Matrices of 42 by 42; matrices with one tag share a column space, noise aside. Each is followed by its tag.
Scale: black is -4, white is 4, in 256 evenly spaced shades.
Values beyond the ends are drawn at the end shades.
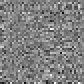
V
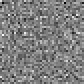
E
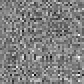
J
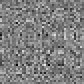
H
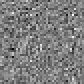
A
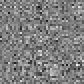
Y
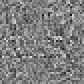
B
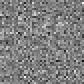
E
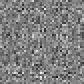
H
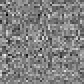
B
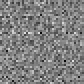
E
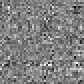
Y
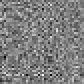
J
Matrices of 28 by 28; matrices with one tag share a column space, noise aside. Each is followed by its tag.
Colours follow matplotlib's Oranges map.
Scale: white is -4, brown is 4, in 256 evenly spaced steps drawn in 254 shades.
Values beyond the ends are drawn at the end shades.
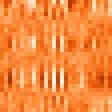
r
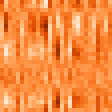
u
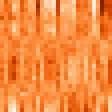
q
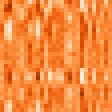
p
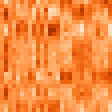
p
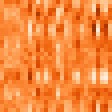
p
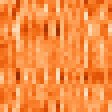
p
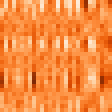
r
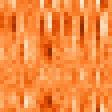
u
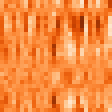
u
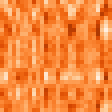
p
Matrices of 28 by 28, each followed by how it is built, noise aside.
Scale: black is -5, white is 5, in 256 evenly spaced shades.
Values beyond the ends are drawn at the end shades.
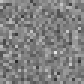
noise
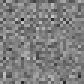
low rank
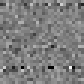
uneven rows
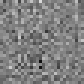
low rank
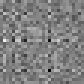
low rank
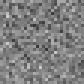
noise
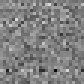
uneven rows
